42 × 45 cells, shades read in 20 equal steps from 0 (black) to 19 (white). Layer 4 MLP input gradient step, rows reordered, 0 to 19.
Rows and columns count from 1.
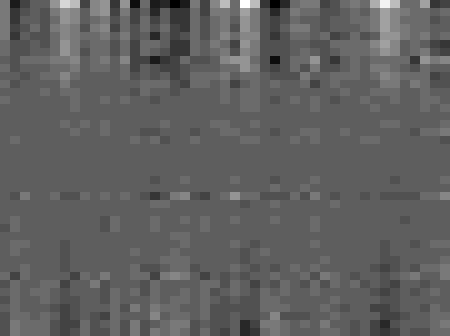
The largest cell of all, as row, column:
1, 25
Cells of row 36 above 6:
32
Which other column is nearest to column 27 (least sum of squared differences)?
29
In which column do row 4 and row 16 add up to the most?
39
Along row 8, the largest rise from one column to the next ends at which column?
43
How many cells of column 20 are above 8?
1
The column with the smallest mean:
28
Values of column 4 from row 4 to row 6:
8 6 7
